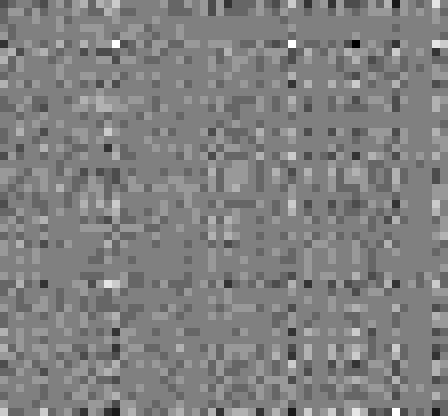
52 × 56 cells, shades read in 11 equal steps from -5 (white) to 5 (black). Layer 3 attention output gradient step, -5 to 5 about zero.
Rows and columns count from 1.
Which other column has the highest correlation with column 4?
24
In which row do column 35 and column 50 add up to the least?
52
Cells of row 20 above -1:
41
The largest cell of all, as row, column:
6, 45
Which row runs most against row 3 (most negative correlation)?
51
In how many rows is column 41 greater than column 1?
16
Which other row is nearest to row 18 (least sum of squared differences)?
25
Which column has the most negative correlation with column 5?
13
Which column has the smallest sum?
55
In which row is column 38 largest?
7
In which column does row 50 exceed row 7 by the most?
50
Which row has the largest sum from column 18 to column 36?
36
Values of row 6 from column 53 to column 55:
0 0 -4
